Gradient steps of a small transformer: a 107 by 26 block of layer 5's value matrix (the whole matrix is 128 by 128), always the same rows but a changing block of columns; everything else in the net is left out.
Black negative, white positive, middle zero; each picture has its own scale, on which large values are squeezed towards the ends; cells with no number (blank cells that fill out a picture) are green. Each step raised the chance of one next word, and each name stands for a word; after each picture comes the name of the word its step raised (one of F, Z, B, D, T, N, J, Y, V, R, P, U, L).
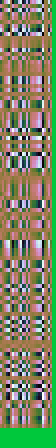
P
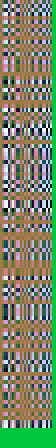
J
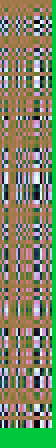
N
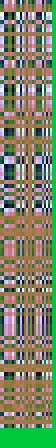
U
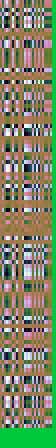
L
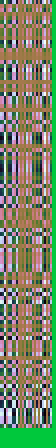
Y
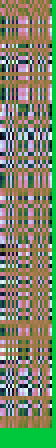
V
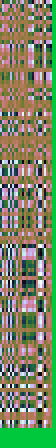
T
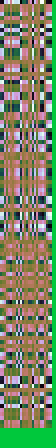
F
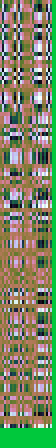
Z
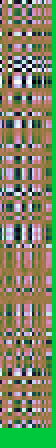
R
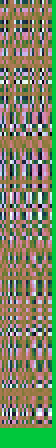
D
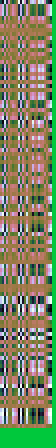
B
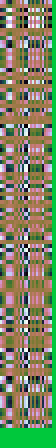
L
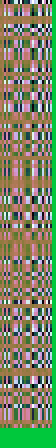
F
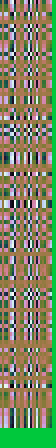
Z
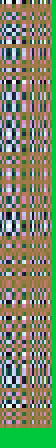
F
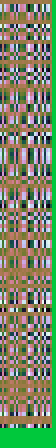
Z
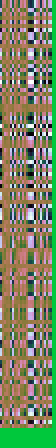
D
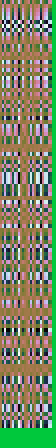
N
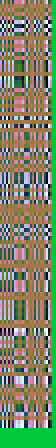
N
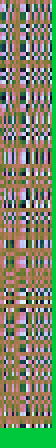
Z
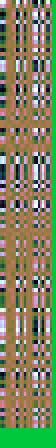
U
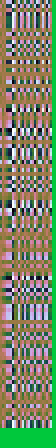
J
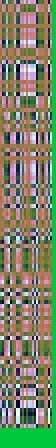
Y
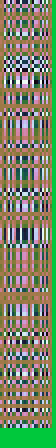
R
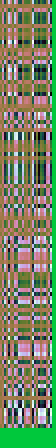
Y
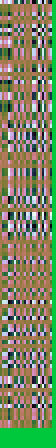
F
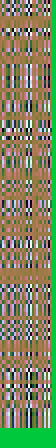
P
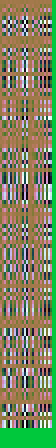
N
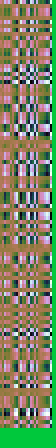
D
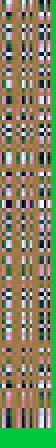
Z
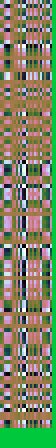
T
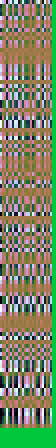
B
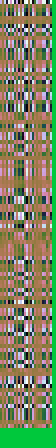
F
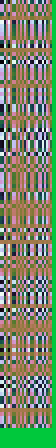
V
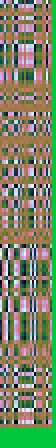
T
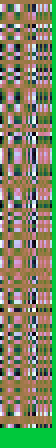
Z
